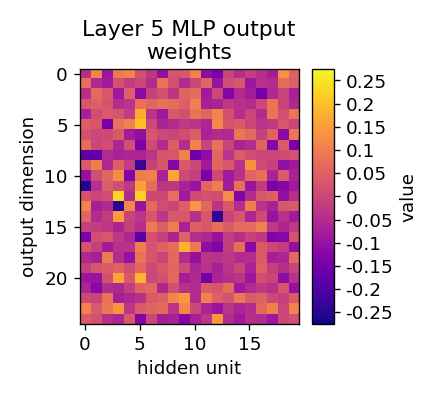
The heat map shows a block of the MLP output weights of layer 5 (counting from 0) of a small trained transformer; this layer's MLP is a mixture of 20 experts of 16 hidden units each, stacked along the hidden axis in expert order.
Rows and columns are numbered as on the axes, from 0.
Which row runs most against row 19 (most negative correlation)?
13
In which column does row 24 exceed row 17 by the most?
12
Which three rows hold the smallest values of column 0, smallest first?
11, 8, 16
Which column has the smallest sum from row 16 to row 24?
15
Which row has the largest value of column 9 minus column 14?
23
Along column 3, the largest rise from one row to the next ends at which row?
14
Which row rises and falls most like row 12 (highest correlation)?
20
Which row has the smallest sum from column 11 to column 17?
2
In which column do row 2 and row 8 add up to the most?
9
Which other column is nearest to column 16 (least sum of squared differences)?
6
